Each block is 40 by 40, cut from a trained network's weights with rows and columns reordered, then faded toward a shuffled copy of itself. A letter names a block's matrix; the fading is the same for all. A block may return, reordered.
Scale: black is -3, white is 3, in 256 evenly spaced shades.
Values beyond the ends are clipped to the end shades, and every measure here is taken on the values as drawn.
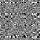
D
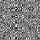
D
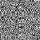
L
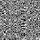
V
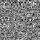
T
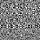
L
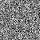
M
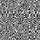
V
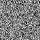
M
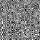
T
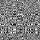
L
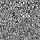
T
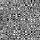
V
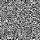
T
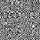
L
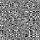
V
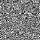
T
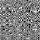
D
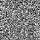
L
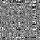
V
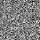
T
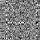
T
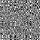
V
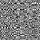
L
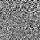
L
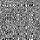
V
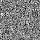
M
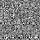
T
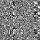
V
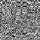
L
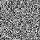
M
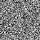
M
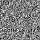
M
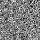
M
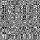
D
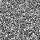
M
